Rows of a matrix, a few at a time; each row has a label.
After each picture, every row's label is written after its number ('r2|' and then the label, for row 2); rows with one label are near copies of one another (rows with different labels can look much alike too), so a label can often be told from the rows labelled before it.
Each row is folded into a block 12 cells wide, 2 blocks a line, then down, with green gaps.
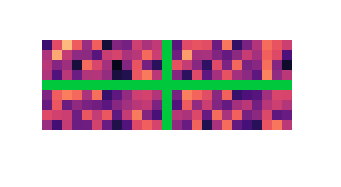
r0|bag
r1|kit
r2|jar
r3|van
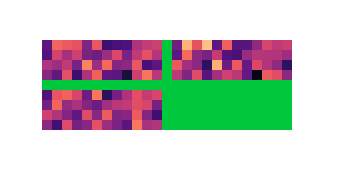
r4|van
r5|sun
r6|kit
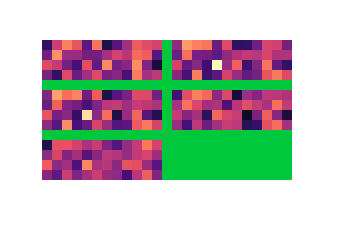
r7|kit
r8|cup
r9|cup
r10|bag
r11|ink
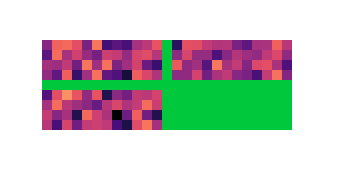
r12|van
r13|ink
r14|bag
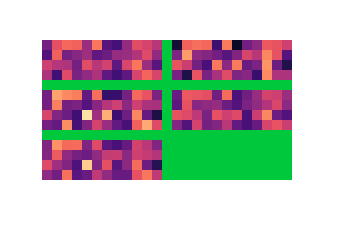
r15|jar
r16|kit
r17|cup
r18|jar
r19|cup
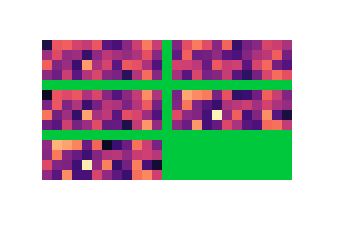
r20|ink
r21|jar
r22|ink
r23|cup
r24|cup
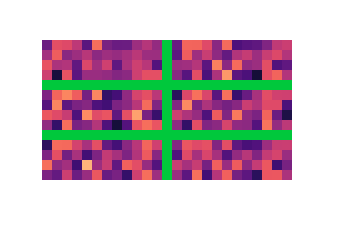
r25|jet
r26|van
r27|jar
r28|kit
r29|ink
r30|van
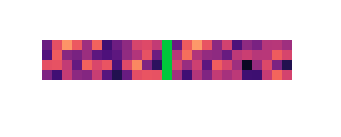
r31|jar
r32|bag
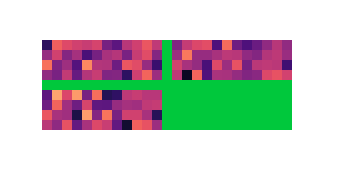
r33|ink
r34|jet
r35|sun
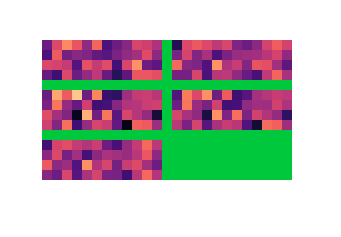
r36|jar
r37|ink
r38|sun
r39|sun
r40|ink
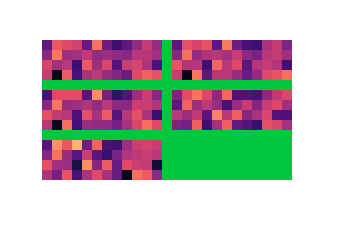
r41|jet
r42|jet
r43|jet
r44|van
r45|sun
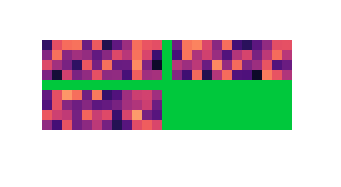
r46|kit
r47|van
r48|jar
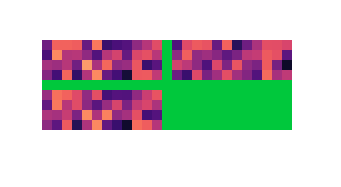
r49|van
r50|kit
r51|van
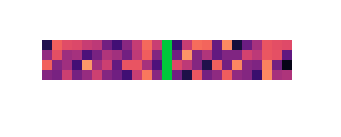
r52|ink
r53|kit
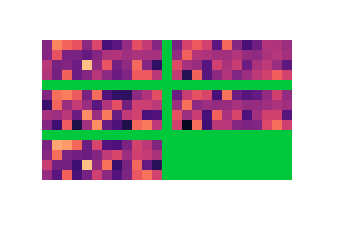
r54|cup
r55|jet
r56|van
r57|jet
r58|cup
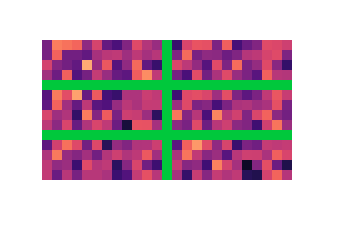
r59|cup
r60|kit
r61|sun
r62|ink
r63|bag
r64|bag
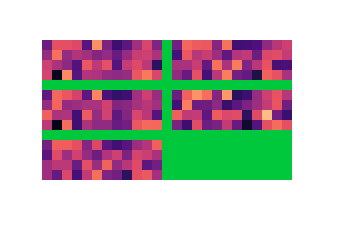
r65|jet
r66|van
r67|jet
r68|jar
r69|van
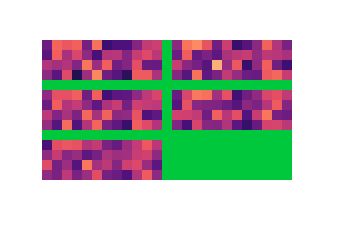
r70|van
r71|cup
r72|van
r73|jar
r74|ink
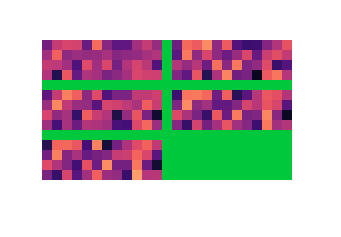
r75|jet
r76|van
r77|bag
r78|kit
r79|kit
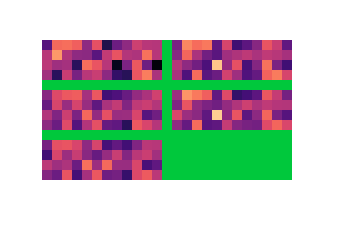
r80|bag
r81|cup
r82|van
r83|cup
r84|van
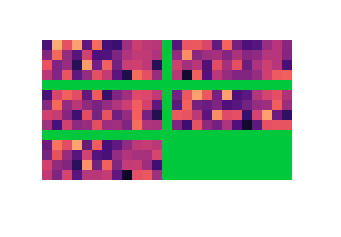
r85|sun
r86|jet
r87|kit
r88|jar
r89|sun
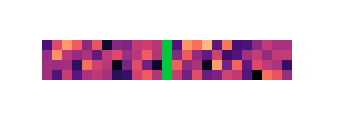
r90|bag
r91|sun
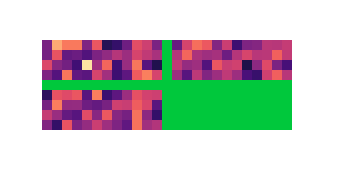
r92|cup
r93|bag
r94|kit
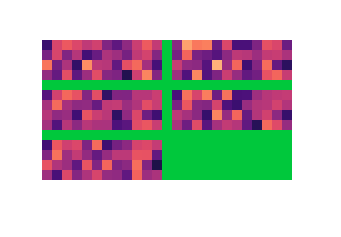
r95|ink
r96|cup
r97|bag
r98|sun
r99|kit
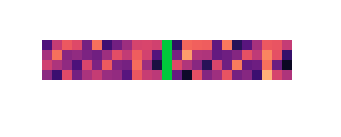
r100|kit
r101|kit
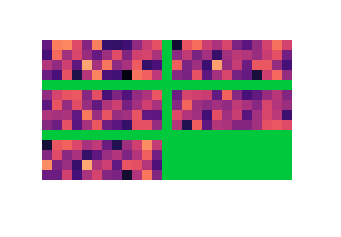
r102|van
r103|ink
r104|van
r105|jet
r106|ink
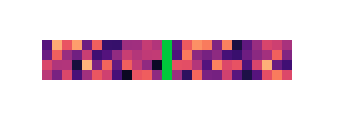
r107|sun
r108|jar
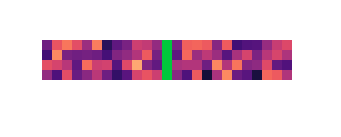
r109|jar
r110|van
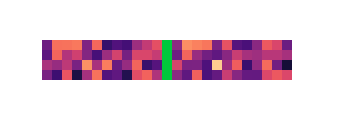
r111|van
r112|cup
